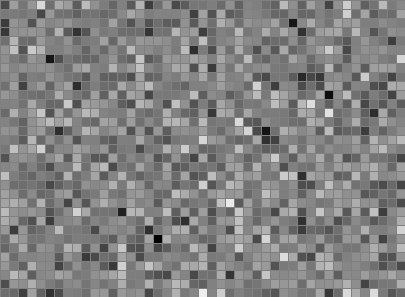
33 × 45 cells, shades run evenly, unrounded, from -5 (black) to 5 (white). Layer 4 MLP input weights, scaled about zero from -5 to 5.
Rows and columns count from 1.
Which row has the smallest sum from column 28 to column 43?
9
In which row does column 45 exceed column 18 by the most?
27
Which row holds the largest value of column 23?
33
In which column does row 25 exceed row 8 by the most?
22
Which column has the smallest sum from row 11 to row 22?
41
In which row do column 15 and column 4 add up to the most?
6
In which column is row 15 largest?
28
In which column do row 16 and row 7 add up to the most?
45
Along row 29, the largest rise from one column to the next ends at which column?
36
